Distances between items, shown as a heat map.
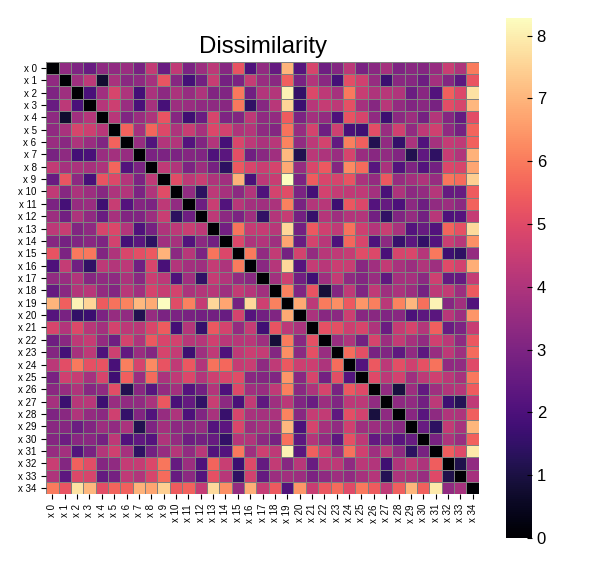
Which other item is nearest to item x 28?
x 26
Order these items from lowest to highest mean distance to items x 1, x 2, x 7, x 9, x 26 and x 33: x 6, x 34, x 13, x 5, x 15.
x 6, x 13, x 5, x 15, x 34
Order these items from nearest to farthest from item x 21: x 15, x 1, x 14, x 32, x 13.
x 32, x 15, x 1, x 14, x 13
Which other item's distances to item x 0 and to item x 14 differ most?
x 8
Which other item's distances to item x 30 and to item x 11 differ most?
x 13
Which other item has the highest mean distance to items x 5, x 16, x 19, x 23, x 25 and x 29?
x 34
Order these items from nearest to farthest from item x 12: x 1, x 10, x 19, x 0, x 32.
x 10, x 32, x 1, x 0, x 19
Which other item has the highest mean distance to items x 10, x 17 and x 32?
x 9
